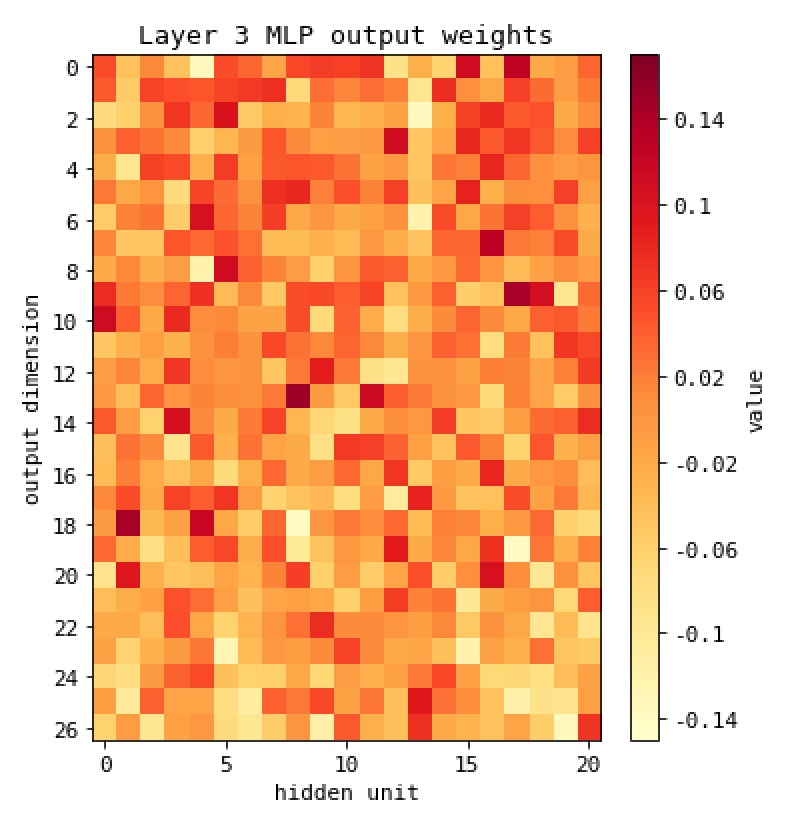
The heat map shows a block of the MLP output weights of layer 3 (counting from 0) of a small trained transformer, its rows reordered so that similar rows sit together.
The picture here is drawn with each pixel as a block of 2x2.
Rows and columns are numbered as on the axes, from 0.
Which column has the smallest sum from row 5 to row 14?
13
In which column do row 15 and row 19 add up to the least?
17
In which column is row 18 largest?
1
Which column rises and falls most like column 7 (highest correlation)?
12
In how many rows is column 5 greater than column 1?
15
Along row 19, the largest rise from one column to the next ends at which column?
18
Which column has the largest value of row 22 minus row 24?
9
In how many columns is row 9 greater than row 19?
15
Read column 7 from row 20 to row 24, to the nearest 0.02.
0.02 -0.02 0 0 -0.06
